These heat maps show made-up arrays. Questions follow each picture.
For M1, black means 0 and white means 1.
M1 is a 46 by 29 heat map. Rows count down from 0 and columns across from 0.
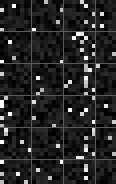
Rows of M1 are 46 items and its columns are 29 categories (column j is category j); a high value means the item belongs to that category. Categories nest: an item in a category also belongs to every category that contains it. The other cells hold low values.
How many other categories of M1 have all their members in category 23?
4
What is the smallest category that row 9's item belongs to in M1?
18
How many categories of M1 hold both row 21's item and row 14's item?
1
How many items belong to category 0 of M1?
12
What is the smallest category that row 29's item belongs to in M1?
8
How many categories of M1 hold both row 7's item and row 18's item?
1
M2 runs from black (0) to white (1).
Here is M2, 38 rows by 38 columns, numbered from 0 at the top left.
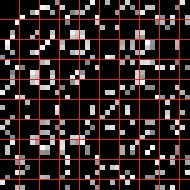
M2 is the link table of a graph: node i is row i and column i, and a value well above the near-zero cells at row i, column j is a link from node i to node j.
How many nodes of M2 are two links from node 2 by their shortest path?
4
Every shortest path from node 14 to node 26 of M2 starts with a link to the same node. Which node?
node 28
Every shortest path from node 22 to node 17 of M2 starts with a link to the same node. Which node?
node 33
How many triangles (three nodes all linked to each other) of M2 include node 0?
8
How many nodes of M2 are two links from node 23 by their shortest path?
9
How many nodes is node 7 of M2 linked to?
8
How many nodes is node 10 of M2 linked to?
8
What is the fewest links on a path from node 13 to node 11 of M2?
3
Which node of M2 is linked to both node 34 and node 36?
node 25
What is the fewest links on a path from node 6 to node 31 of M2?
7
